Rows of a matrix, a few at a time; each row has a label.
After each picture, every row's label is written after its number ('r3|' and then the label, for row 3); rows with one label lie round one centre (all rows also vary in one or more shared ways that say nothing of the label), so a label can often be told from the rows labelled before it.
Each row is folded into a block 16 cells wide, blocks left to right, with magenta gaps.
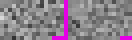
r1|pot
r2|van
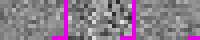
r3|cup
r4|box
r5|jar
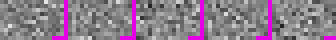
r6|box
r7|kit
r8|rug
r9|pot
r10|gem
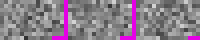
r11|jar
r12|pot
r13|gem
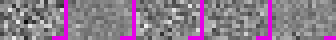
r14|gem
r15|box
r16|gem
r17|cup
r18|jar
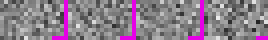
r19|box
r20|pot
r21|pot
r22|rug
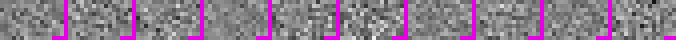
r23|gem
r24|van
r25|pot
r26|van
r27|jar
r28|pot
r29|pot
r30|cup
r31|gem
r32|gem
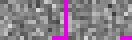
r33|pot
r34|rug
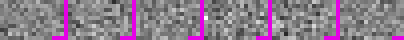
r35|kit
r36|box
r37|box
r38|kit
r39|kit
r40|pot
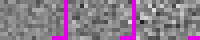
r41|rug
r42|rug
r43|box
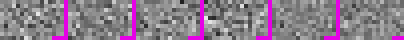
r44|box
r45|van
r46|gem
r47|gem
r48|jar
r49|rug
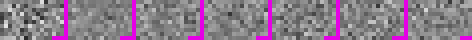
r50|pot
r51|pot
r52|pot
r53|kit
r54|van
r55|jar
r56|pot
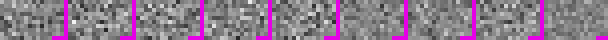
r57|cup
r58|jar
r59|box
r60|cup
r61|gem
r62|gem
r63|gem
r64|van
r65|kit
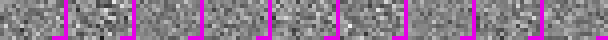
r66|box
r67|gem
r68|kit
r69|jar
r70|pot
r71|pot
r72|box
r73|jar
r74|van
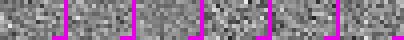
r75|kit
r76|pot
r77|pot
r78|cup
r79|kit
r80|pot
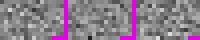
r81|pot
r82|rug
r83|gem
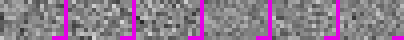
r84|gem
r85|cup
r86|van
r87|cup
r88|gem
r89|cup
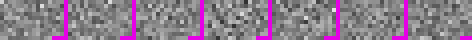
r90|kit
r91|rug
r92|kit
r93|gem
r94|cup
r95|gem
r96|rug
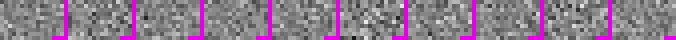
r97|box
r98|cup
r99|gem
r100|pot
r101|kit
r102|van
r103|kit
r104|cup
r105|jar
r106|pot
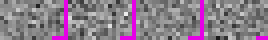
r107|rug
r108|gem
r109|rug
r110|pot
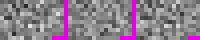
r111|kit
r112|kit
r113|cup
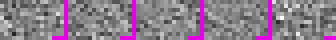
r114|rug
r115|kit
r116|cup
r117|van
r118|box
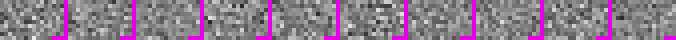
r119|box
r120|cup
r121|rug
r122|cup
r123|rug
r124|gem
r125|box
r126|kit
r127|rug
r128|gem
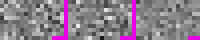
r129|van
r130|cup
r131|pot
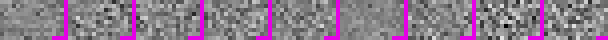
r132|cup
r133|cup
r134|cup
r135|jar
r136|kit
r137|box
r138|jar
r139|rug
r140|van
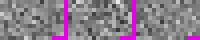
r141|van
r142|pot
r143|rug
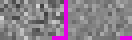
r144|cup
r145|box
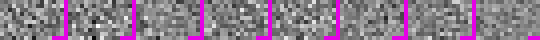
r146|pot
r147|gem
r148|cup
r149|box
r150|rug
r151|van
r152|van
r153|rug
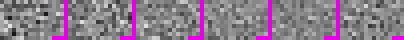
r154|box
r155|cup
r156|cup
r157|rug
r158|box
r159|rug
